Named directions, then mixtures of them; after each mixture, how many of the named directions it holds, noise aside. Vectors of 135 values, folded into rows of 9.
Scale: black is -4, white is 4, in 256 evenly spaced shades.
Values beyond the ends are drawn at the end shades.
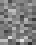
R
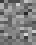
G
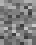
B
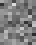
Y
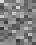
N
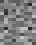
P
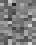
two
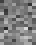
one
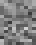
two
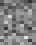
three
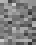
three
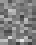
one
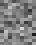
two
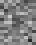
four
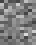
one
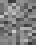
four
